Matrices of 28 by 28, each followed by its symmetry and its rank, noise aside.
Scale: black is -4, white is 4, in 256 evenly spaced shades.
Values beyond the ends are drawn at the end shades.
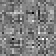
no symmetry, rank three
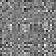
no symmetry, rank four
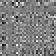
no symmetry, rank four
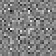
symmetric, rank four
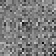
symmetric, rank three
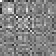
symmetric, rank three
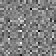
no symmetry, rank four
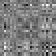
symmetric, rank two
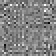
no symmetry, rank four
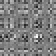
symmetric, rank two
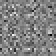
no symmetry, rank four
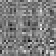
no symmetry, rank four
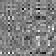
no symmetry, rank four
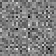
symmetric, rank four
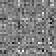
antisymmetric, rank four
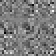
symmetric, rank four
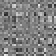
antisymmetric, rank two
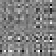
antisymmetric, rank two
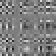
no symmetry, rank two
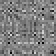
symmetric, rank two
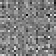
antisymmetric, rank four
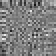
antisymmetric, rank four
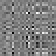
no symmetry, rank two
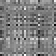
antisymmetric, rank two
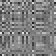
antisymmetric, rank two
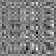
no symmetry, rank three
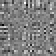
antisymmetric, rank four
